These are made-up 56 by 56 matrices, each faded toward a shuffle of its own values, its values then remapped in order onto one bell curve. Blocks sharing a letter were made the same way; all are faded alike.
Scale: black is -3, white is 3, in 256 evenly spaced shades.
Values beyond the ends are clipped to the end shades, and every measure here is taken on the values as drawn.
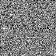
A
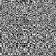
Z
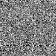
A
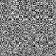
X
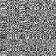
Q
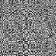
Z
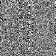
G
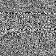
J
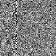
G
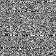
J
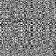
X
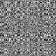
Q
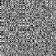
Z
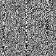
G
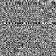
X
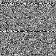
J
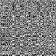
Z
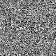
A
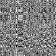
Z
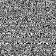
J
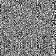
G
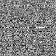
J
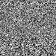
A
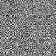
X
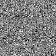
A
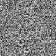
G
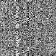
G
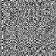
Z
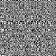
Z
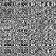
Q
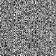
G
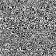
J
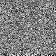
A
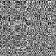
X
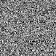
A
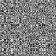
Z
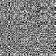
X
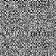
X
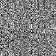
G
